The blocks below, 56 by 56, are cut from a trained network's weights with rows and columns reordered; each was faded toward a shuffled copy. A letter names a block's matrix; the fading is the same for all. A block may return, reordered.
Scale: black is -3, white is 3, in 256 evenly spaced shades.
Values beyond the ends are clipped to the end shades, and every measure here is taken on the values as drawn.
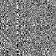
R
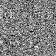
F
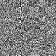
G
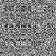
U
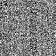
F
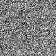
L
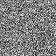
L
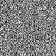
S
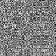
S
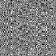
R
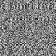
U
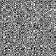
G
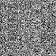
F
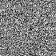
L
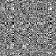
R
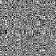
R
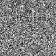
L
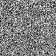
L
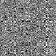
R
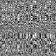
R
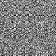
U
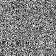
F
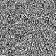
S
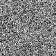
L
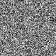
L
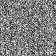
F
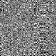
G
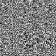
S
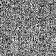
F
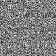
S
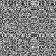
U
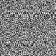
U
